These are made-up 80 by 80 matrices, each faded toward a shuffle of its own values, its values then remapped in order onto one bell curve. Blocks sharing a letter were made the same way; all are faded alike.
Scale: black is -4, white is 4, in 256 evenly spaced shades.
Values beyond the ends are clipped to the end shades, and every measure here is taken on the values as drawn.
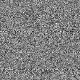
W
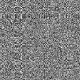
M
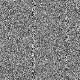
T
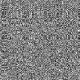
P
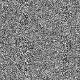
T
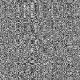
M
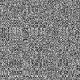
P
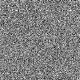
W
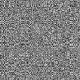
P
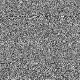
W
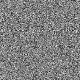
W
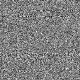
W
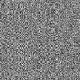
P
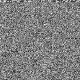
W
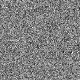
W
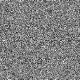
W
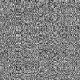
P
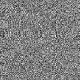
M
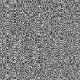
M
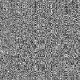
M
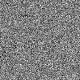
W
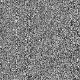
T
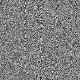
T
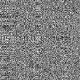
M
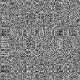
P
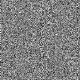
T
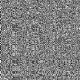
M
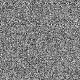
W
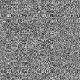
P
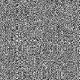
M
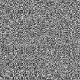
P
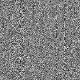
T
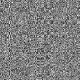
M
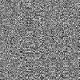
M
